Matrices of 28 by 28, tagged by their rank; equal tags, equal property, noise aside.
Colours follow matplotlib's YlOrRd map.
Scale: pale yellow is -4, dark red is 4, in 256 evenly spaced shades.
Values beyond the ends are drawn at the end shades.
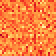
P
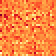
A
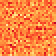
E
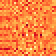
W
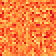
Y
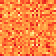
A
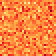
A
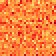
E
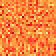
A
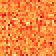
E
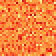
E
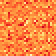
Y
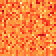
E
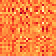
W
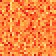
E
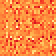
W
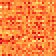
A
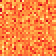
P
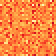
W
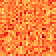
Y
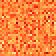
Y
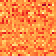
Y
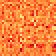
A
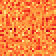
P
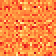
A
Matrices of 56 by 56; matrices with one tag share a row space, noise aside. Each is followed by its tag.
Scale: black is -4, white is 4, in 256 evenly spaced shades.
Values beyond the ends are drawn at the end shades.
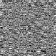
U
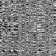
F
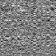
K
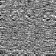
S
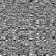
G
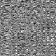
K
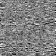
S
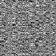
G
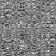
K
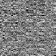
F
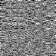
S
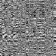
F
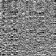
F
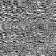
F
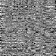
S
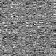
F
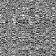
G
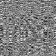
U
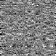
S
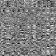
K
